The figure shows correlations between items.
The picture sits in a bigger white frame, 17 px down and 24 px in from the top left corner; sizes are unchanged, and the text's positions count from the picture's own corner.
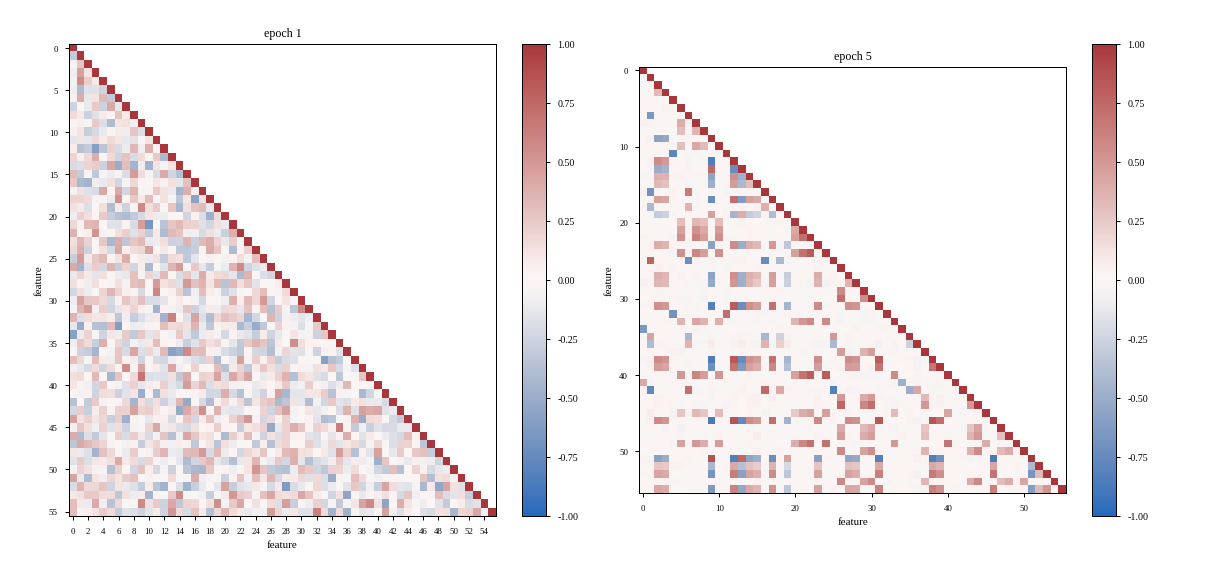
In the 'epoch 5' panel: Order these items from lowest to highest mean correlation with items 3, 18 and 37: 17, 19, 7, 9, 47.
9, 19, 7, 47, 17
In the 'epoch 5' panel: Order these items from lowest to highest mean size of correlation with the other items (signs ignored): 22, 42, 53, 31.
42, 22, 53, 31
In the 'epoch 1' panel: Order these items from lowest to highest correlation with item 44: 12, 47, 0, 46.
12, 47, 46, 0
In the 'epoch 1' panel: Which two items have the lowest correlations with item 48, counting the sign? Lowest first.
52, 3
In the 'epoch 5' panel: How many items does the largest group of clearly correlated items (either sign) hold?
20
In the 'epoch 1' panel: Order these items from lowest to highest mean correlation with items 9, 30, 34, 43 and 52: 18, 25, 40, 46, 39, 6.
46, 40, 18, 6, 25, 39
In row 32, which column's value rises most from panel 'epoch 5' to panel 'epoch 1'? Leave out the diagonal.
4
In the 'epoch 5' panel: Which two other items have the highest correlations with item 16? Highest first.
42, 6
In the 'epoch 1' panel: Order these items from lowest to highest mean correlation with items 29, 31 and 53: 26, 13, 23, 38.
38, 26, 13, 23
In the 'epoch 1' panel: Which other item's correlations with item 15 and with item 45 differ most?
35
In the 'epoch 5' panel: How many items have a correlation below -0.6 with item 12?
3
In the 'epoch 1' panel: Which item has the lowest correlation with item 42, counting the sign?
15
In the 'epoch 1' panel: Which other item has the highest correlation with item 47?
1
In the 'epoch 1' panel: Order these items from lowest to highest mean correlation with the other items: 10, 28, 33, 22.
33, 10, 22, 28
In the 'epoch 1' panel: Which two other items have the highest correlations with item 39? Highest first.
9, 54
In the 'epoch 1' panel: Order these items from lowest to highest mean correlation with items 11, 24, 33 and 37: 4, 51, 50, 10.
4, 50, 51, 10
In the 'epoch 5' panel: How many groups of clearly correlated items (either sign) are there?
6
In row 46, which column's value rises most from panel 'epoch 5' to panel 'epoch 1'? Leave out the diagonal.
51
